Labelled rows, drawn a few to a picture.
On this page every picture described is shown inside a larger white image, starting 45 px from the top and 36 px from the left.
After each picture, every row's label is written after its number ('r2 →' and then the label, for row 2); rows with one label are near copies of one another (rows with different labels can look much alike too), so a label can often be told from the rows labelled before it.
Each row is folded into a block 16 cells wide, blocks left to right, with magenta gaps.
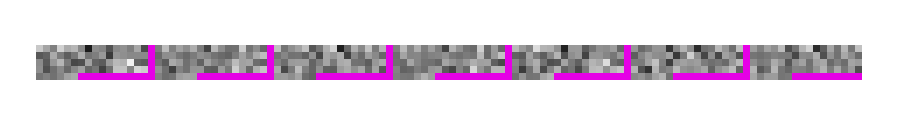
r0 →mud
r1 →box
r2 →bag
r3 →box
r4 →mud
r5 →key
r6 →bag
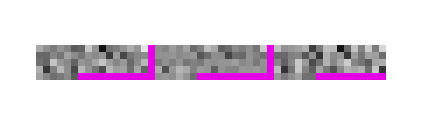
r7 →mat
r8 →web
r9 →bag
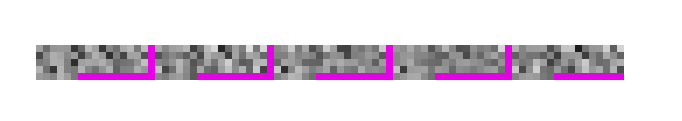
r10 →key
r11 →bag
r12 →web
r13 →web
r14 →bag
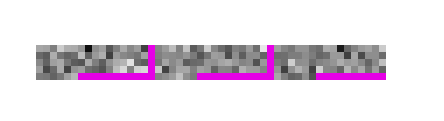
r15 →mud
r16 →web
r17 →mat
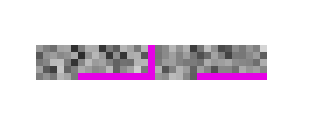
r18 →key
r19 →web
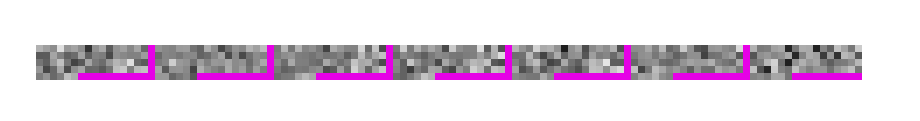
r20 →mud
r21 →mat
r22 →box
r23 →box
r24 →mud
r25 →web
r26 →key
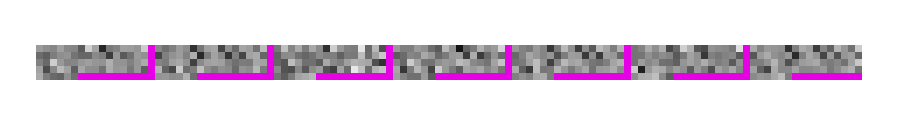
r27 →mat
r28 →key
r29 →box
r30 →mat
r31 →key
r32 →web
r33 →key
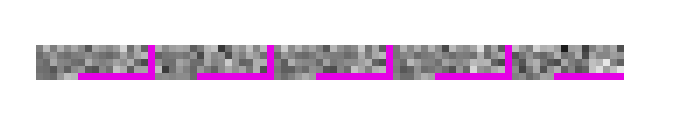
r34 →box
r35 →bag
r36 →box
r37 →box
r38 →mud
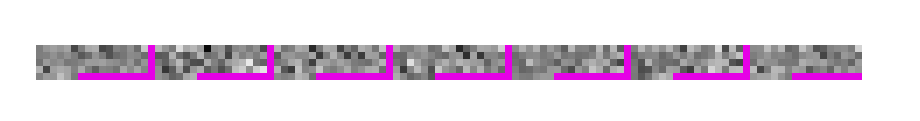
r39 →web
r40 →mud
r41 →key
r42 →mat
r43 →box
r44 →box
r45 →web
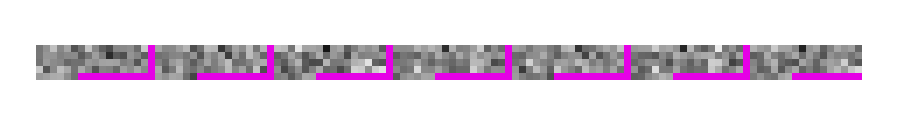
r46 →web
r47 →bag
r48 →mud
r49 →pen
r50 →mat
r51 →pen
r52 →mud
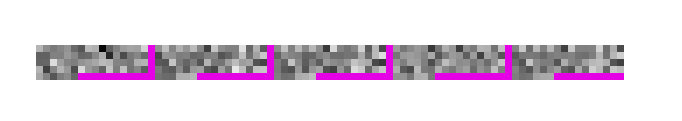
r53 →mat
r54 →box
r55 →box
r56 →key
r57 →box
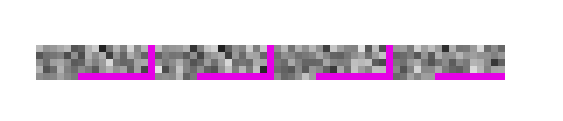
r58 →bag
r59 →bag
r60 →box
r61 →pen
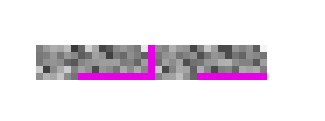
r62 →web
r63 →web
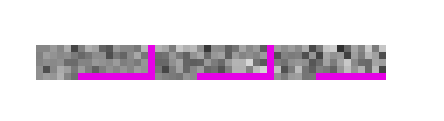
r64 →web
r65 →mud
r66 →bag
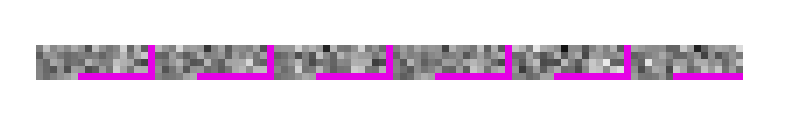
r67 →box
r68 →mud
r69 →pen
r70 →box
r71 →mud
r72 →mat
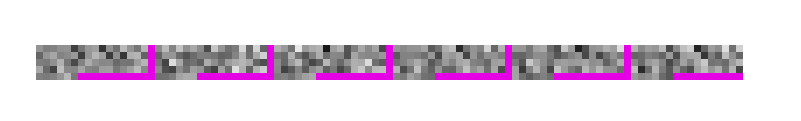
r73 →key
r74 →box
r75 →mud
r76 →bag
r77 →mat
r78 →bag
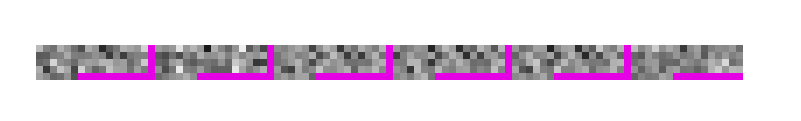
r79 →mat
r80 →pen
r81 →key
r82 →key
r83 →key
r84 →mud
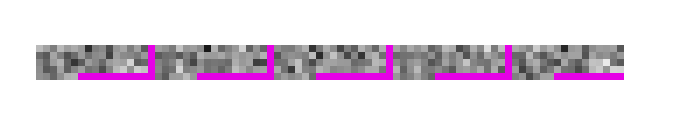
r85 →mud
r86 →pen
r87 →key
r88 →bag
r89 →mud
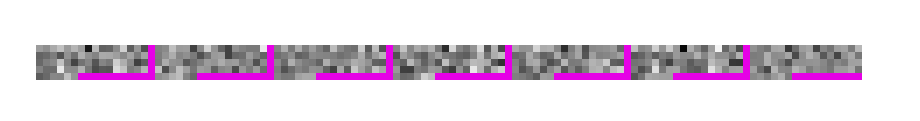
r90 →pen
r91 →web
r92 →box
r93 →box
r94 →mud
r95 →pen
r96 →key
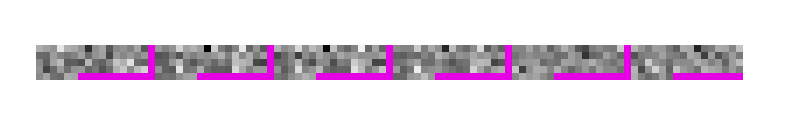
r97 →mud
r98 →pen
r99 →pen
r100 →pen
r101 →web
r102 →mat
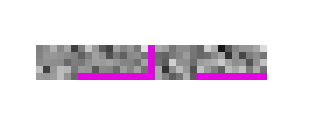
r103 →web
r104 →mat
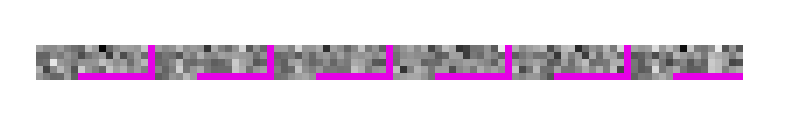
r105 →mat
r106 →pen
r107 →pen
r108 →web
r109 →bag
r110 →pen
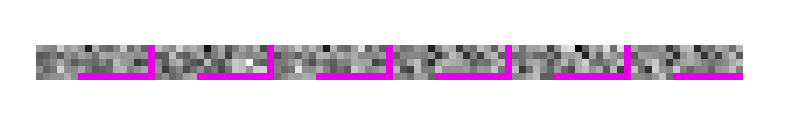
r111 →pen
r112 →mud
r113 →pen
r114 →key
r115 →bag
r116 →key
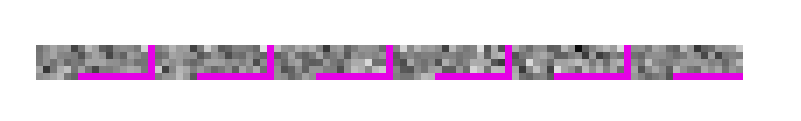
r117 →web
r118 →web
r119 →mud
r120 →box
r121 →mat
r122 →mat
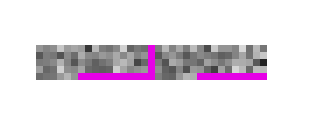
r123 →pen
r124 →box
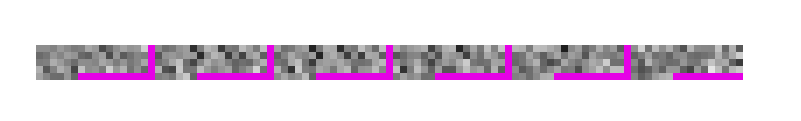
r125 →mat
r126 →key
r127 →key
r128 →bag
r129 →mud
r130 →box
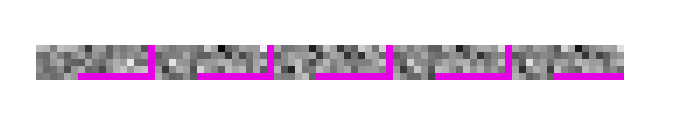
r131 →mud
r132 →mat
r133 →key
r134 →mat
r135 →mat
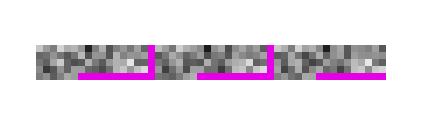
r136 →mud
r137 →mud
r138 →mud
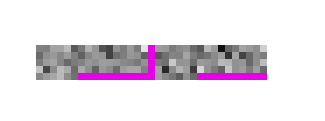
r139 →web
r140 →mat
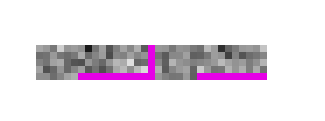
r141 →mud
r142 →mat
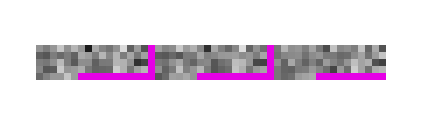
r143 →pen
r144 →pen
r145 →box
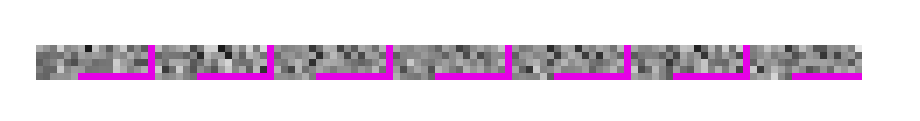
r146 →pen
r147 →bag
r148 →key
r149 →mat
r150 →key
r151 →bag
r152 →web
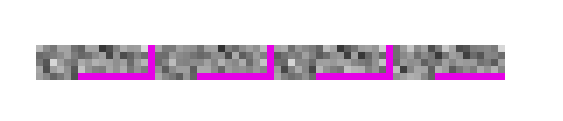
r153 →mat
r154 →mat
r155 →mat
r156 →web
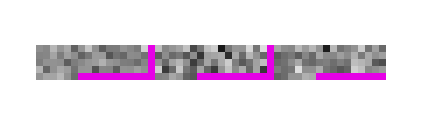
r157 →web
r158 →bag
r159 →pen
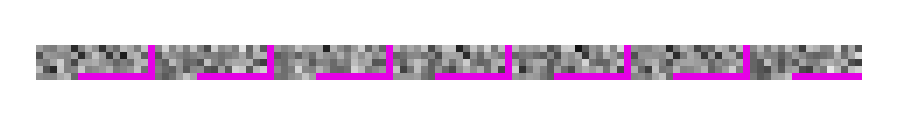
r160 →key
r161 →box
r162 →pen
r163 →bag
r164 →bag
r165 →key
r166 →box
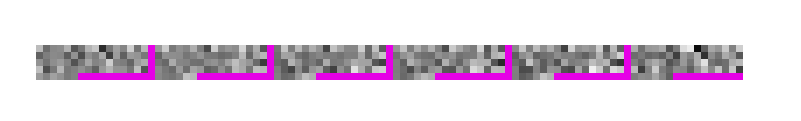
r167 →bag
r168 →box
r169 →box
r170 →box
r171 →box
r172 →bag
